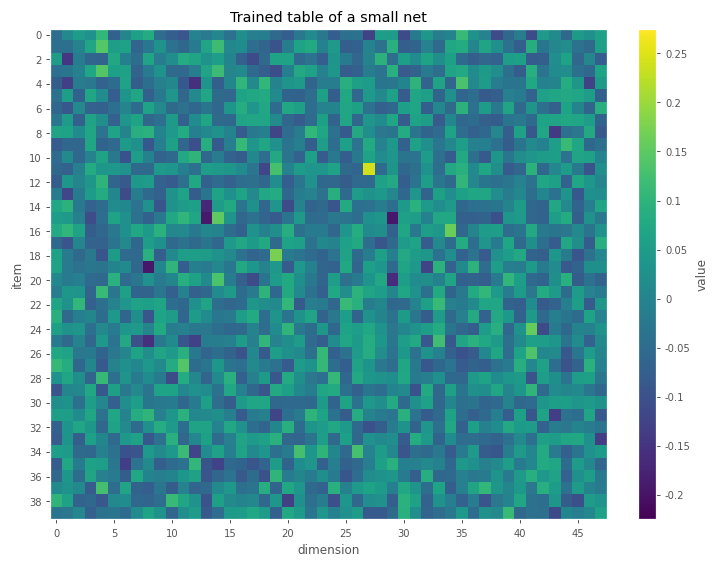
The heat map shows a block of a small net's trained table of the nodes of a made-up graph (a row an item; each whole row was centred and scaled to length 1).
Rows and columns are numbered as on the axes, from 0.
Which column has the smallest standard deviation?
2
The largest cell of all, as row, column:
11, 27
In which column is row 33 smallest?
47
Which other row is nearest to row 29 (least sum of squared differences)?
32
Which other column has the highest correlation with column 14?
5
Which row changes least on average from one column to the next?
30
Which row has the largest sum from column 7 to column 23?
34
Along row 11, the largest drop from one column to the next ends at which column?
28
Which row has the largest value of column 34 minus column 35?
16
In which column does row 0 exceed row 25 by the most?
8
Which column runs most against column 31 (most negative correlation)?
22
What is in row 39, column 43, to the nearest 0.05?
-0.1
